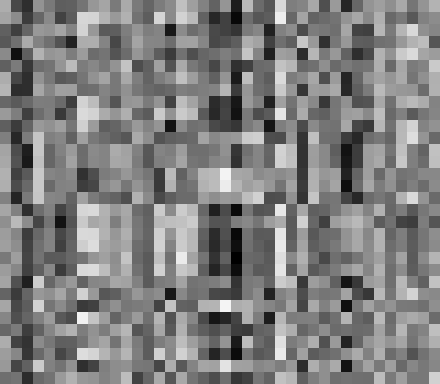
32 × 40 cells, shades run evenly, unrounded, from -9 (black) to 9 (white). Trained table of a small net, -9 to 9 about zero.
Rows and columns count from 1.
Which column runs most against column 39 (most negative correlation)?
11
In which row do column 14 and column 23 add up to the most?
12
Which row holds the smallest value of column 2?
5
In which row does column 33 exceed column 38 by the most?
19
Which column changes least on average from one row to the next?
14
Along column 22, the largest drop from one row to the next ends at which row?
18
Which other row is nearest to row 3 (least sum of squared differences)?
25
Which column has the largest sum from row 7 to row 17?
4
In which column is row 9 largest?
8
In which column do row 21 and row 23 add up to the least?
22
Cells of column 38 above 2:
9
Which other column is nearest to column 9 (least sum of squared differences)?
15
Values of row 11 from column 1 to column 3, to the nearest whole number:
-2 -5 -2
